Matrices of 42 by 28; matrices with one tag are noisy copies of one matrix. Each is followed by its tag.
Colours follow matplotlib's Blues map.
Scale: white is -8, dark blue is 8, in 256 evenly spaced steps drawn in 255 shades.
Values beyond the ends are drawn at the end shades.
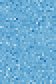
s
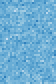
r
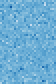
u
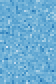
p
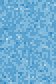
r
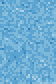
r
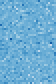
r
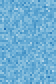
r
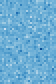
p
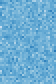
s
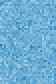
s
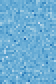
p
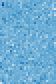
u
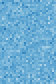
r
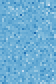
r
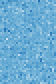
r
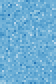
u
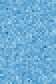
p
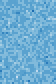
p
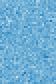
p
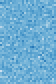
s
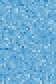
r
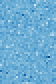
p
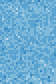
r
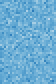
p
